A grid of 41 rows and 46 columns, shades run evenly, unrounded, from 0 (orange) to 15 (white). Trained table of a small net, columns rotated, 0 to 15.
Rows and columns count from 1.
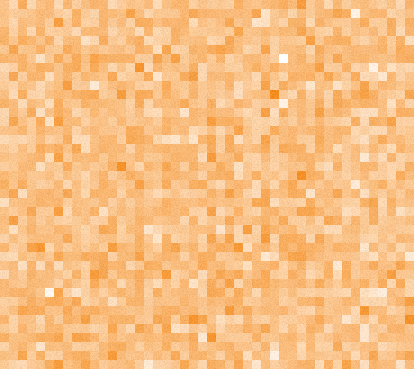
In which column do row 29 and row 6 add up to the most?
31
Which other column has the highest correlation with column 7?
24
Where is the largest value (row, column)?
7, 32
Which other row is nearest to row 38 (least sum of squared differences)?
18
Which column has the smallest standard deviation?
33
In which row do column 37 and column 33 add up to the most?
11
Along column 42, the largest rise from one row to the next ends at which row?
8
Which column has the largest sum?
41
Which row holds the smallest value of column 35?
5
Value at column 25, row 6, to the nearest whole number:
3
